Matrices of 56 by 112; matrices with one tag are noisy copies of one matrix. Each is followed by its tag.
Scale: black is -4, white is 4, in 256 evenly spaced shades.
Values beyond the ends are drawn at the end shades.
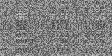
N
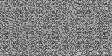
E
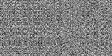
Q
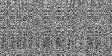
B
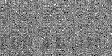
B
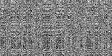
B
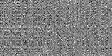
Q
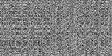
Q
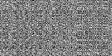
E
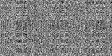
N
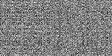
Q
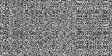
E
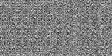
Q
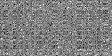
E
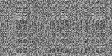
N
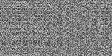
Q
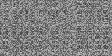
E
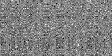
B
